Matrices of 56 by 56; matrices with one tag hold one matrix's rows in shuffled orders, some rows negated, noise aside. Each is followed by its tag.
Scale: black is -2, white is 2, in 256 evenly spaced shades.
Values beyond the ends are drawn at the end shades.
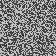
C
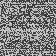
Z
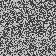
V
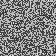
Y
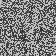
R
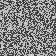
C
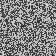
Y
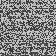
Z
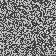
R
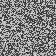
Y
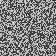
C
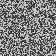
R
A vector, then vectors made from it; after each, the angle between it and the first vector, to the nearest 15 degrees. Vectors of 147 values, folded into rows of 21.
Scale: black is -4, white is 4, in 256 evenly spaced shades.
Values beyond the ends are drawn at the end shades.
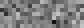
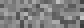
120 degrees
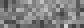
105 degrees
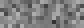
30 degrees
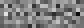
120 degrees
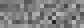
60 degrees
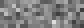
150 degrees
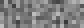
45 degrees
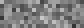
120 degrees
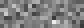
150 degrees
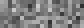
90 degrees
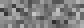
30 degrees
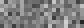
120 degrees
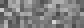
120 degrees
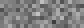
45 degrees
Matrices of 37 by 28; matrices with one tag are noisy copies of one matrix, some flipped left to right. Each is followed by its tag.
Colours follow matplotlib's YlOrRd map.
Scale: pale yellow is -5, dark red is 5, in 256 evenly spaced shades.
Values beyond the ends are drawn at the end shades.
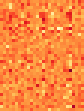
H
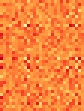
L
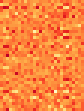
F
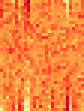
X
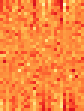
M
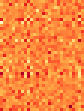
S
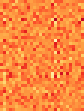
S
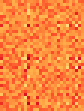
L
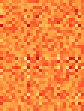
L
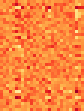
F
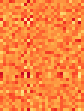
S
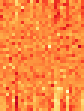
X
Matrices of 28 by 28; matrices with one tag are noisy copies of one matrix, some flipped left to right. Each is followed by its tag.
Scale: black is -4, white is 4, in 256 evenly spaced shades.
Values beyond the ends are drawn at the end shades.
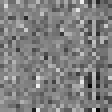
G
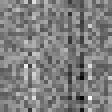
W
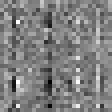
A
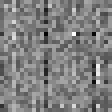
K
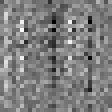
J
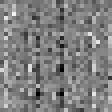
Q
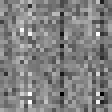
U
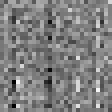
A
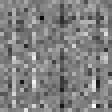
A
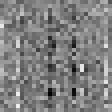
Q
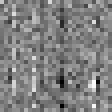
A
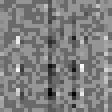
Q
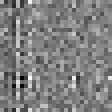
G
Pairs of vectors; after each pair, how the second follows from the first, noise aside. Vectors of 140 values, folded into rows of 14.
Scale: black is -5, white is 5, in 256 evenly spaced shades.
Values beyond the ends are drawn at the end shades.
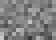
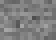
wrapped around, negated, shrunk.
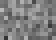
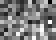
reversed, scaled up.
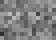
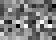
reversed, scaled up.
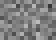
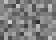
negated.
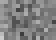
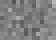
reversed, shrunk.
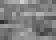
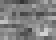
negated.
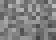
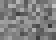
copied.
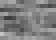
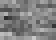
copied.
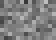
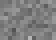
reversed, negated, shrunk.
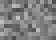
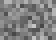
wrapped around.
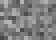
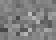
wrapped around, partly zeroed.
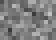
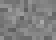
wrapped around, negated, shrunk.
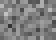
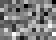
reversed, scaled up.
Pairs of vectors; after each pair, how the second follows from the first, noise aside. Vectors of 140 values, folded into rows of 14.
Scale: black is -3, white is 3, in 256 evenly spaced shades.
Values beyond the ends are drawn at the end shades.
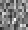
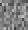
reversed, shrunk.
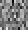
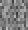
shrunk.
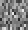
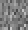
shrunk.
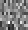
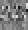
reversed, negated, partly zeroed.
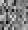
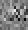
wrapped around, partly zeroed.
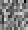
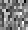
copied.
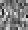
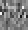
reversed, negated, partly zeroed.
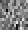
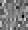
wrapped around, partly zeroed.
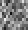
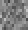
shrunk.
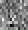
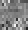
reversed, negated, partly zeroed.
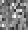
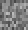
reversed, shrunk.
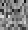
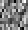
sign-scrambled.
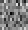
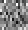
copied.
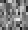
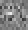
wrapped around, partly zeroed.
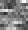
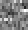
wrapped around, partly zeroed.
